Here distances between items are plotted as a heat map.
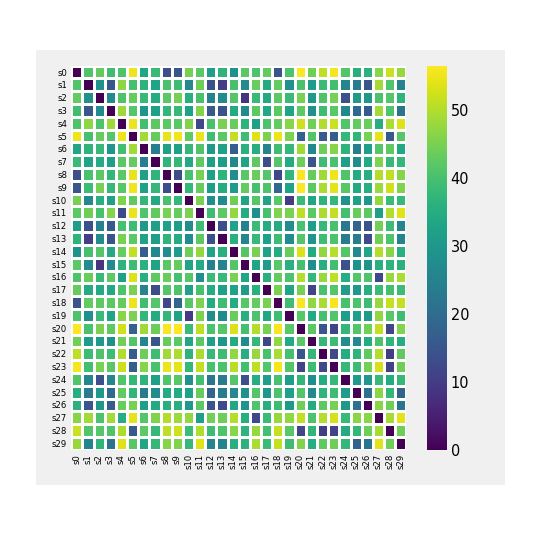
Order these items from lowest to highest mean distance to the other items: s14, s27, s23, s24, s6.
s24, s6, s14, s23, s27
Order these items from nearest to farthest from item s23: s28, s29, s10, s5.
s28, s5, s10, s29
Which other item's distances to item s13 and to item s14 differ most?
s1
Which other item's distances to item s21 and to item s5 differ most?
s17
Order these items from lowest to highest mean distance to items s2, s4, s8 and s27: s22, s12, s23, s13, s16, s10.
s16, s12, s13, s10, s22, s23
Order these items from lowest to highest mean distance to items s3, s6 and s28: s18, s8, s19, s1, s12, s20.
s12, s1, s20, s19, s8, s18
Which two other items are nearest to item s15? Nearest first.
s2, s24
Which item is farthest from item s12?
s27
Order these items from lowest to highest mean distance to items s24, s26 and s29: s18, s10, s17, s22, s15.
s15, s10, s17, s22, s18
